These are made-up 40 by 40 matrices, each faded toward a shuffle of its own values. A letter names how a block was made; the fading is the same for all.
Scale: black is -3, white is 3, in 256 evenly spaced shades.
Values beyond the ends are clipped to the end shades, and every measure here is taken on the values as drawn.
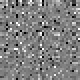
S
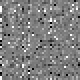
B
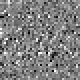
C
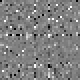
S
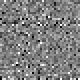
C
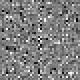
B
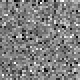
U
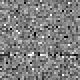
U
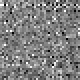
C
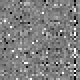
B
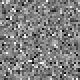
U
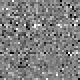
C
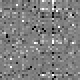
S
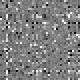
S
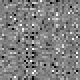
B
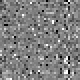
B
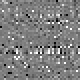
S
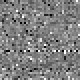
C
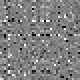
S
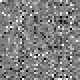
B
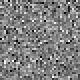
U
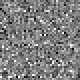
U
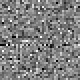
U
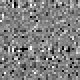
C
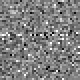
U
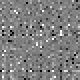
S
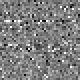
U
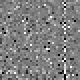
B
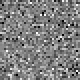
U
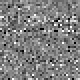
U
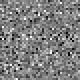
U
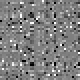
S
